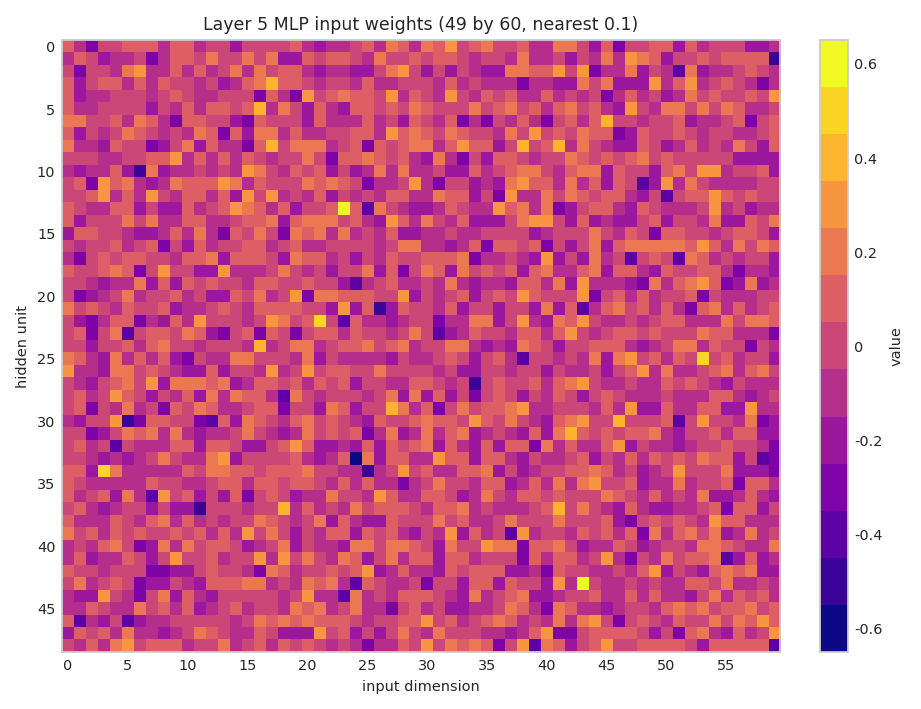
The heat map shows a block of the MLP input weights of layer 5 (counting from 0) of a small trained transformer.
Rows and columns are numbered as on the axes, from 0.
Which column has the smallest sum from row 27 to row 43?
58
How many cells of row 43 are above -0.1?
35
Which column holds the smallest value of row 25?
38
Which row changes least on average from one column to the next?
9
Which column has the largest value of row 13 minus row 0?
23
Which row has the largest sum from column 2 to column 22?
11
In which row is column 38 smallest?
25
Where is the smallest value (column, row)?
24, 33
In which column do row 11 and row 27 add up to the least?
34
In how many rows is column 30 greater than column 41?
16
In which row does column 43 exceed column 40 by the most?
43
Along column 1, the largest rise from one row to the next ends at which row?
47
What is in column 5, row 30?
-0.5
